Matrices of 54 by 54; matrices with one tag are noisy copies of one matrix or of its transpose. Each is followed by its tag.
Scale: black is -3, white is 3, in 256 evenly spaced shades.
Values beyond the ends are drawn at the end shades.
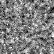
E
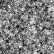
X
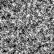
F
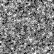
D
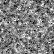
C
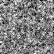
D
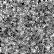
D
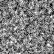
F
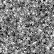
D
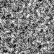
F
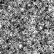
X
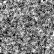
D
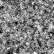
E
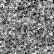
D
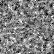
F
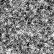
X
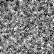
F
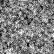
X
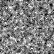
F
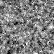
E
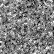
D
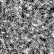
E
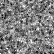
C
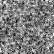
D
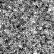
X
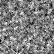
F
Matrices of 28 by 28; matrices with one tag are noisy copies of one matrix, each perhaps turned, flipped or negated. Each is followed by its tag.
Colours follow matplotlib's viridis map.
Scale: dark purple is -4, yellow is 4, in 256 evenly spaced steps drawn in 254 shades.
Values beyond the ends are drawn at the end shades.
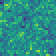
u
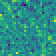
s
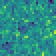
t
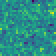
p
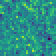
s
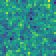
u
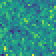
u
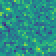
s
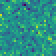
s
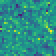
s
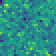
u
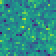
u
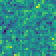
s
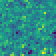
p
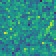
s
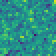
u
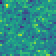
u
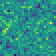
s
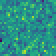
s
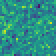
s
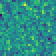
s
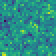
t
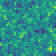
u
